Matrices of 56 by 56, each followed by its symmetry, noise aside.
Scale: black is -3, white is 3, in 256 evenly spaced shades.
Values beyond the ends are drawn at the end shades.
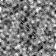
same after a half turn.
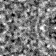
mirrored top to bottom.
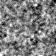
antisymmetric.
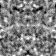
mirrored left to right.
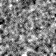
no symmetry.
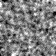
antisymmetric.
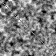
symmetric.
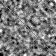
symmetric across the other diagonal.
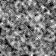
symmetric across the other diagonal.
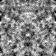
mirrored left to right.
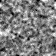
no symmetry.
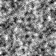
same after a half turn.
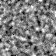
antisymmetric.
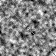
symmetric.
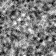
symmetric.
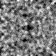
mirrored top to bottom.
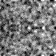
mirrored top to bottom.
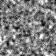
no symmetry.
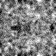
mirrored top to bottom.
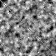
symmetric.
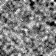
symmetric across the other diagonal.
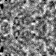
mirrored top to bottom.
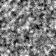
symmetric.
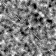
symmetric across the other diagonal.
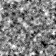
symmetric.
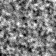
antisymmetric.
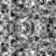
mirrored top to bottom.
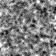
no symmetry.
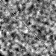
no symmetry.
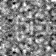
mirrored top to bottom.
